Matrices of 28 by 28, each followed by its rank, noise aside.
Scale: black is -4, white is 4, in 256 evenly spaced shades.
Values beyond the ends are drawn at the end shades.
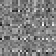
four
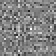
seven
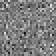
six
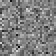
seven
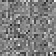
six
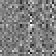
four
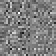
five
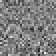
six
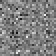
six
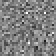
seven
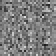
seven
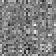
four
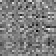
four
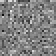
six
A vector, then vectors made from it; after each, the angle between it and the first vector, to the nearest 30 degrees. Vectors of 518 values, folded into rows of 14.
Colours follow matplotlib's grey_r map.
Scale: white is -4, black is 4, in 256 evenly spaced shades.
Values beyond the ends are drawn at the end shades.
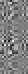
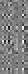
60 degrees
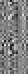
30 degrees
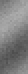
90 degrees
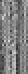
120 degrees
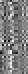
30 degrees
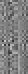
150 degrees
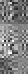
30 degrees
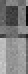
90 degrees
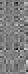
90 degrees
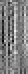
120 degrees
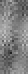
120 degrees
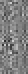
30 degrees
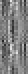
120 degrees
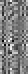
150 degrees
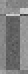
90 degrees
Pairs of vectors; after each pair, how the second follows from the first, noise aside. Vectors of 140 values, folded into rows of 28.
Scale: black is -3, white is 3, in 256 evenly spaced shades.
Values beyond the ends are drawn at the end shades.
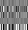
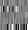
negated, partly zeroed.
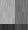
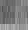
negated, shrunk.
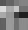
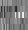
negated, partly zeroed.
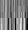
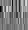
reversed, partly zeroed.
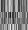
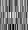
negated.
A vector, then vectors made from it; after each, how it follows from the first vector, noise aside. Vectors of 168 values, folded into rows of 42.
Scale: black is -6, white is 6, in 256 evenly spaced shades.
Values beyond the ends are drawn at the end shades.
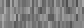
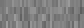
reversed, negated, shrunk.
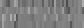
partly zeroed.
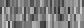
wrapped around, scaled up.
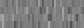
partly zeroed.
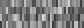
reversed, negated, scaled up.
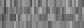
negated.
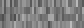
negated.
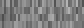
negated.
